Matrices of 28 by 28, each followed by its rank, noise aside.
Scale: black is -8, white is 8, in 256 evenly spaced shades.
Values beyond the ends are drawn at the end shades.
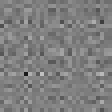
three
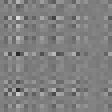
one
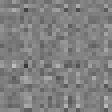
three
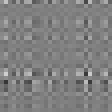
one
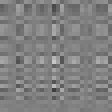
one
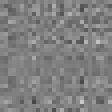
three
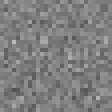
six
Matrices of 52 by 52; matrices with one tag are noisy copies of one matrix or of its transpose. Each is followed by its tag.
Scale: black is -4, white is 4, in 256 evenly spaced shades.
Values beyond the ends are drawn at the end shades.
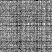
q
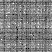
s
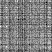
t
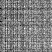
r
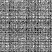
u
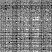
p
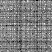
q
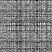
q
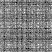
s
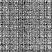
t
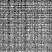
r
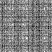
s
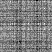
q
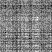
p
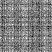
s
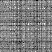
q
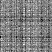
q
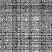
p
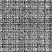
t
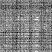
p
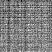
r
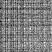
r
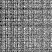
r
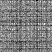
q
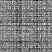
q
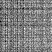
r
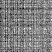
r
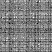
u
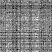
p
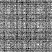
s
